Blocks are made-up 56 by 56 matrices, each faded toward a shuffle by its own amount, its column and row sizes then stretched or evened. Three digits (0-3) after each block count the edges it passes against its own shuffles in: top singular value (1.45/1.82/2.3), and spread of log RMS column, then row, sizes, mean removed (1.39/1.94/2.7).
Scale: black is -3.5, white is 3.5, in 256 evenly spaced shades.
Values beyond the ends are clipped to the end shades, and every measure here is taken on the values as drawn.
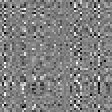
3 3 1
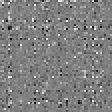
1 2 2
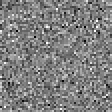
1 0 0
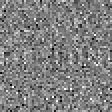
1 0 0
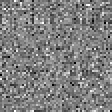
2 0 2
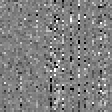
1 3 0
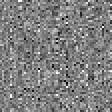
2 2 0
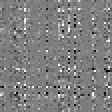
1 3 2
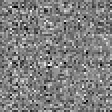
2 2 1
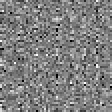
2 2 0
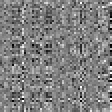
3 3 1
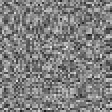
3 1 1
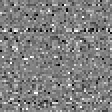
2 0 2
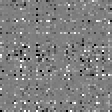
0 2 3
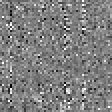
2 2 1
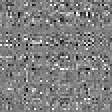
2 2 3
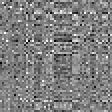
3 1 2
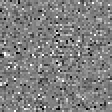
0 1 1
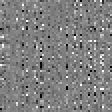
1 3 1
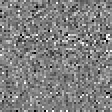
1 0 2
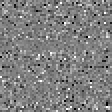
0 0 2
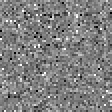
0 0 1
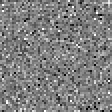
0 1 0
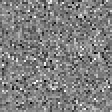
0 0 1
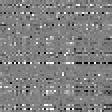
3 0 3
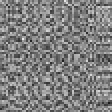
3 1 0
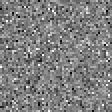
0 1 0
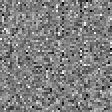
1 1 0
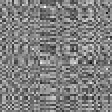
3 2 1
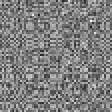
3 0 1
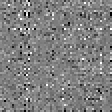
2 2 2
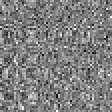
2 1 0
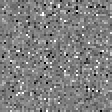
0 1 1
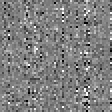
0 3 0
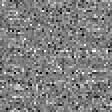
1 0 1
